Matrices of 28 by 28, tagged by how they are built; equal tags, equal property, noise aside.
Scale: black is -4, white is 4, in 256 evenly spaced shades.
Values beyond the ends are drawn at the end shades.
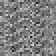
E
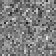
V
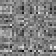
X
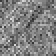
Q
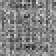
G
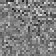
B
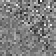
B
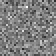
V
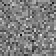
V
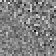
B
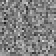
V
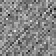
Q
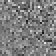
B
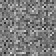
E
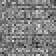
G
